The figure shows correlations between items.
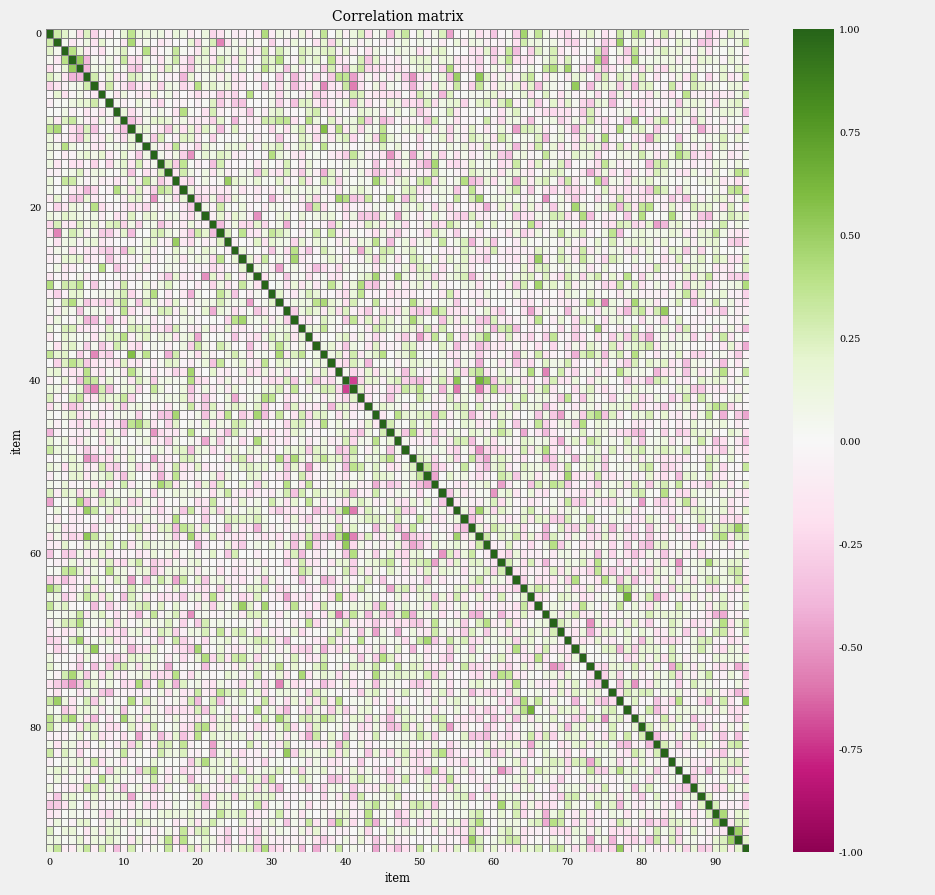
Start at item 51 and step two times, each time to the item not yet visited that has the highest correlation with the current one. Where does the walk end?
4
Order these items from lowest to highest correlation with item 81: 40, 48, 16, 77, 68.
40, 68, 16, 77, 48
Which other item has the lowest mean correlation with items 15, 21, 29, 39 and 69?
44
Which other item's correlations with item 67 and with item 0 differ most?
39
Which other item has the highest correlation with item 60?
41
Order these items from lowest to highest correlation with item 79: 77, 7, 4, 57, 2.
57, 7, 4, 77, 2
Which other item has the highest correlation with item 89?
61
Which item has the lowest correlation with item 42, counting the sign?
25
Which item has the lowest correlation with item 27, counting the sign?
31
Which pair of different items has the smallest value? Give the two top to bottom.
40, 41
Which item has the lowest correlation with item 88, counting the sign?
11
